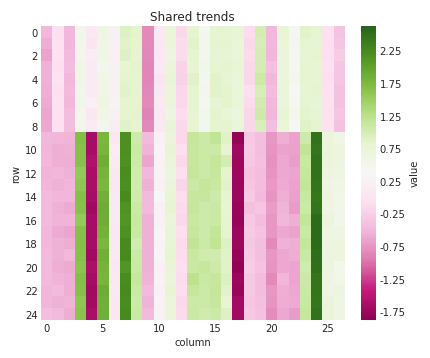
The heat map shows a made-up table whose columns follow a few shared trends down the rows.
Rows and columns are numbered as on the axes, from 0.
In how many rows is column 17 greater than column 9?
9
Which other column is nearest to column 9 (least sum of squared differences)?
0
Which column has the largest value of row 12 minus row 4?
24
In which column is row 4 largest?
19
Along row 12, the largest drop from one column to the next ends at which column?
4
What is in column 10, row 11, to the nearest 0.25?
0.25
